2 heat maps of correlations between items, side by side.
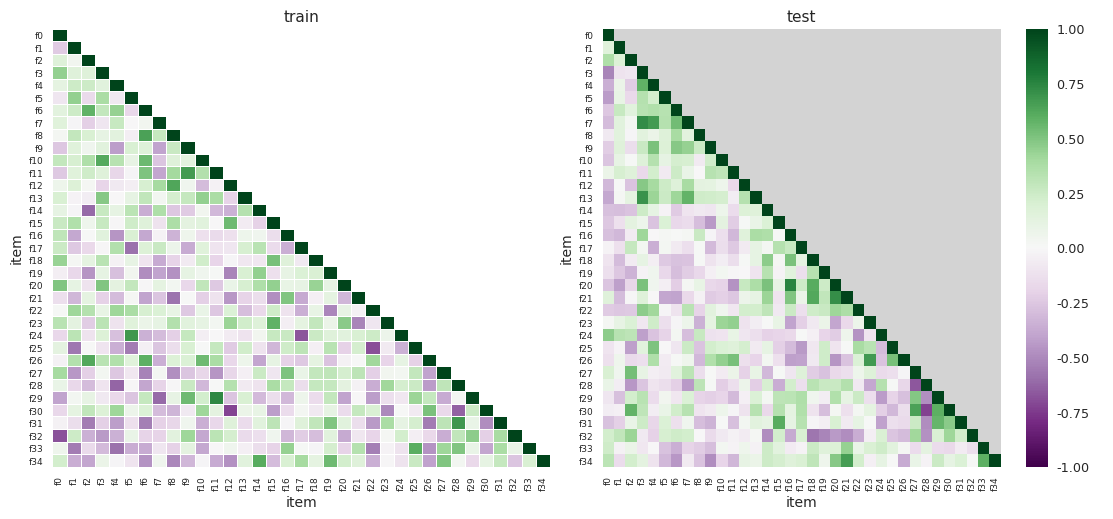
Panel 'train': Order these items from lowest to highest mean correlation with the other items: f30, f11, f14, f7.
f7, f30, f14, f11
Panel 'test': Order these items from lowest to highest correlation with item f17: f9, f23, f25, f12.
f25, f9, f23, f12
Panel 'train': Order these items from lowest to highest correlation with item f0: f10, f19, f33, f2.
f19, f33, f2, f10
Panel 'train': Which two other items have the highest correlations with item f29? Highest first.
f11, f9
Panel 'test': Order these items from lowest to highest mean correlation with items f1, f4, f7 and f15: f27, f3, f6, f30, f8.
f8, f27, f30, f6, f3
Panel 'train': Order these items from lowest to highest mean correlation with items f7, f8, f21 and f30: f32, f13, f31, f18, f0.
f31, f18, f32, f0, f13
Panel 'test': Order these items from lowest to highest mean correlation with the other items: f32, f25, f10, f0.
f0, f32, f25, f10
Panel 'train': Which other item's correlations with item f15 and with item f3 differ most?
f12
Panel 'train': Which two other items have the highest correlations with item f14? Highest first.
f34, f19
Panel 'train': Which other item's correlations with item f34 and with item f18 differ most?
f15
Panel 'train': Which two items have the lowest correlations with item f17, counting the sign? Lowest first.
f24, f5
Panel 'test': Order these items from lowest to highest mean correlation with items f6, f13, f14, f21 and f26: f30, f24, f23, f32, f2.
f32, f24, f2, f30, f23
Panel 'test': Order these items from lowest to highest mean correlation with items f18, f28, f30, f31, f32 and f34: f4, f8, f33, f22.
f4, f8, f22, f33
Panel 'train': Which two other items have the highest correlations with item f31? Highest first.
f28, f19
